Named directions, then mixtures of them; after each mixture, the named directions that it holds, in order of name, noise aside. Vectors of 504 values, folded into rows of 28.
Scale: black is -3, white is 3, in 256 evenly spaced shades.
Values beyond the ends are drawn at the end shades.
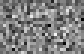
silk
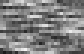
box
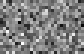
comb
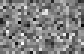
comb, silk.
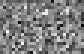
comb, silk.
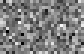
comb.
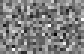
silk.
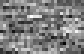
box, silk.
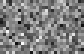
comb.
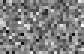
comb.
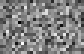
comb, silk.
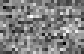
box, silk.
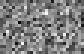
comb, silk.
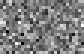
comb.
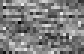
box, comb.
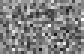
silk.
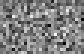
silk.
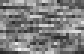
box.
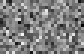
comb.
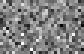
comb.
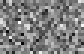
comb.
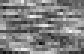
box.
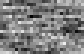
box, silk.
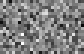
comb.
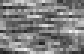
box.
